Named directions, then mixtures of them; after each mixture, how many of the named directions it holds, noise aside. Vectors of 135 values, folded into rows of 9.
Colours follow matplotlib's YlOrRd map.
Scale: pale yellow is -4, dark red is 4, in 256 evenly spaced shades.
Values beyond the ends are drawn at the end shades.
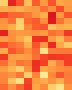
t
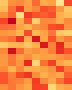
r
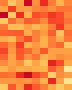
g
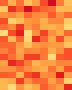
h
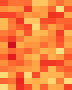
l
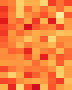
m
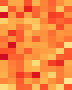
three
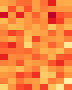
four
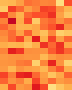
two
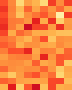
one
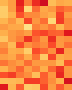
two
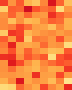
two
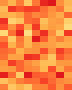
two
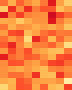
four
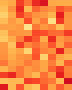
two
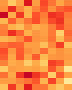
one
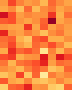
three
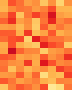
three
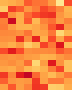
two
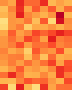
one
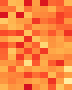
two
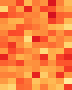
three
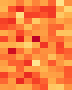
two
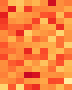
three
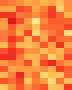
two
